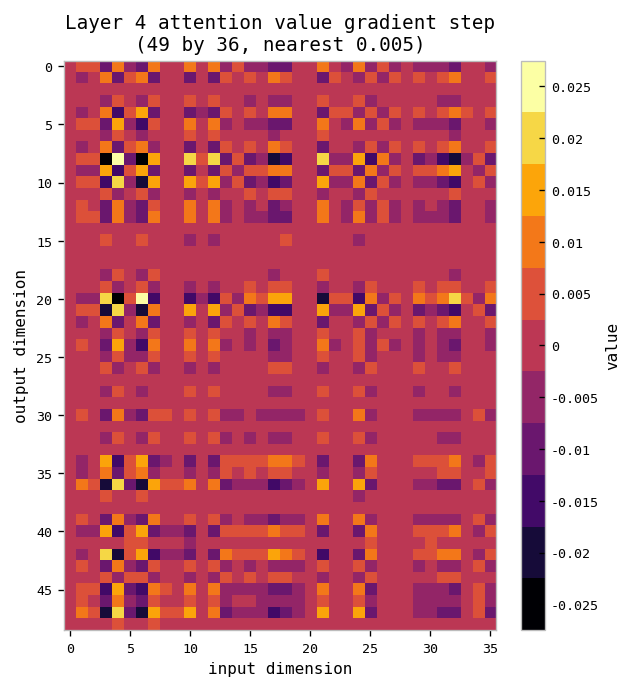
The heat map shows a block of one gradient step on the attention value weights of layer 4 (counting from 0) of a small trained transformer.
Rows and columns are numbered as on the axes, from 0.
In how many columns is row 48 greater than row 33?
2
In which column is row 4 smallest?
4
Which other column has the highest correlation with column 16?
30
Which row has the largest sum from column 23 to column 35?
20
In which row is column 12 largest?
8
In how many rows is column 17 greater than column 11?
14
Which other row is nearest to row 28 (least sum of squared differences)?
25
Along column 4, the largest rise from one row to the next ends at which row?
21
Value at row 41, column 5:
0.005
